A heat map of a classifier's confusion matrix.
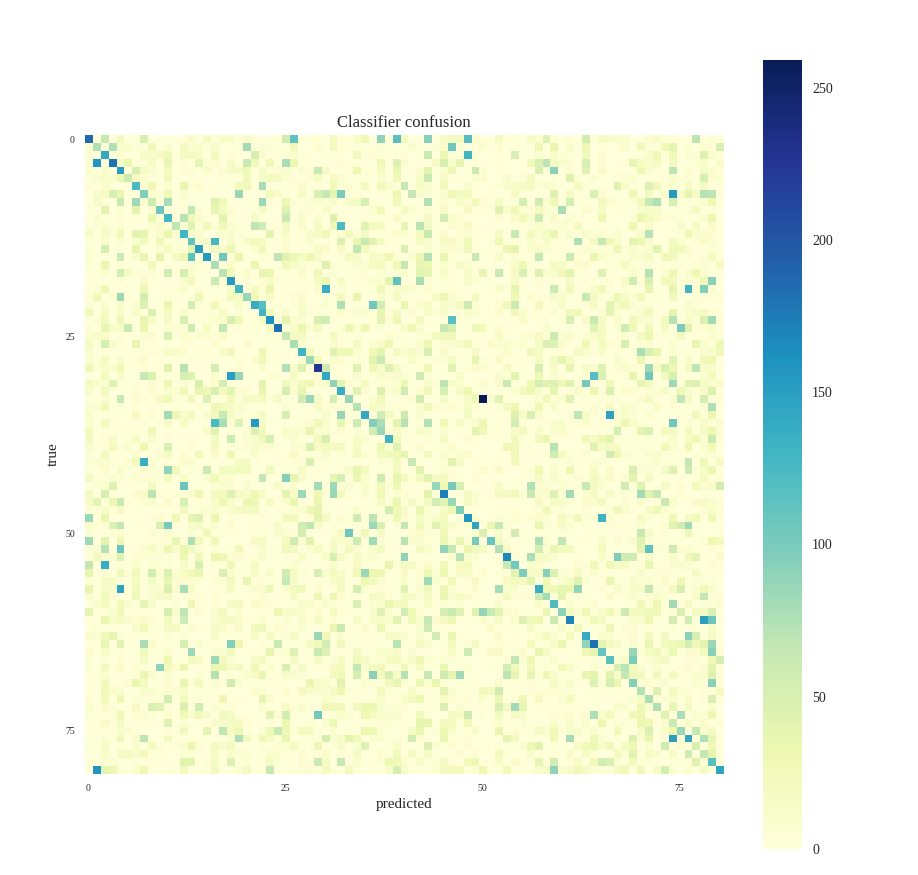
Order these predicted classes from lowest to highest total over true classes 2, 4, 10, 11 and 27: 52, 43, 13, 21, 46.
52, 46, 13, 21, 43
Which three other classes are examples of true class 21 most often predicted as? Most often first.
22, 36, 32
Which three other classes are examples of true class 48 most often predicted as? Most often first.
65, 0, 36
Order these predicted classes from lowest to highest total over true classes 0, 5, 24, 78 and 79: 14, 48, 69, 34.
14, 34, 69, 48
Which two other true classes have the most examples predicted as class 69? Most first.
66, 65
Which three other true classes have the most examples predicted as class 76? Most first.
19, 63, 49
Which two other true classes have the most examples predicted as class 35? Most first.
55, 13
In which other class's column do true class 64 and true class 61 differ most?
78
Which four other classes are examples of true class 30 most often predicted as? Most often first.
18, 64, 71, 19
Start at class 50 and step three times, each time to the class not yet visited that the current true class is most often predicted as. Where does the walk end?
37
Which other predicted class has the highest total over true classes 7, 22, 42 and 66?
74
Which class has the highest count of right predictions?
29
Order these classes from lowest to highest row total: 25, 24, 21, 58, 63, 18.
25, 58, 63, 18, 21, 24
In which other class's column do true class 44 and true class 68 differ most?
12
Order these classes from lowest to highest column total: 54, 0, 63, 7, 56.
56, 0, 63, 7, 54
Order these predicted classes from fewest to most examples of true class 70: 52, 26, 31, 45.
26, 31, 45, 52
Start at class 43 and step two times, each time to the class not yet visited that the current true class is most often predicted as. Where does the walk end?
59
